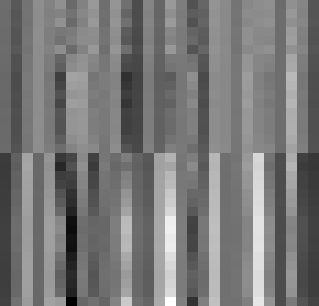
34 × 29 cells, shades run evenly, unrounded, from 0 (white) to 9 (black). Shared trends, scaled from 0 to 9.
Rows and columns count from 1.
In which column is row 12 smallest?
27
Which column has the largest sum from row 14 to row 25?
29
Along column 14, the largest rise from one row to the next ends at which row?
18
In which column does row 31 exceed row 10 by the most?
7
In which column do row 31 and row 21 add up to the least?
24
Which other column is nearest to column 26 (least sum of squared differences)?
1
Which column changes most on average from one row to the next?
6
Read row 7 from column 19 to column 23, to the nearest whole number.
6 4 4 5 4
